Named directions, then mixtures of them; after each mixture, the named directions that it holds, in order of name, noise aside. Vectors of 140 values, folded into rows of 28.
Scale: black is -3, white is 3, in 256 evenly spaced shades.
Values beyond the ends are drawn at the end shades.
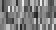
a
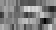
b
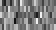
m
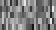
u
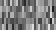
u.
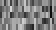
b, u.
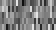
a, u.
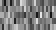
m, u.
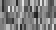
a.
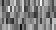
a, u.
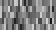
m, u.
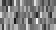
m.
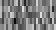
m, u.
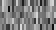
a.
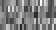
a.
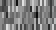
a, u.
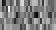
a, m.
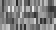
a, b.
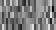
u.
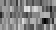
b, u.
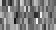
m.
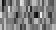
a, m.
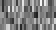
a.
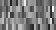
u.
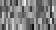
u.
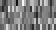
a, u.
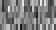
a.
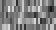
a, b.
